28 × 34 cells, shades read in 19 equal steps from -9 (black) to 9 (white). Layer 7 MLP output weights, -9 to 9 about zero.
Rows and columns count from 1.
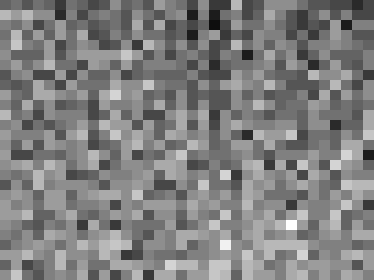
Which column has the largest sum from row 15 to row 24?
23
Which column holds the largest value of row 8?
29
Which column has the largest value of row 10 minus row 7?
11
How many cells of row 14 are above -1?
23
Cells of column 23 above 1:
10
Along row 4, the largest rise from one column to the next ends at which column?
19
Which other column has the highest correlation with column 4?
14
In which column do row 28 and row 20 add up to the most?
13
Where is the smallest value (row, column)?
3, 20
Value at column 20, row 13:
-4
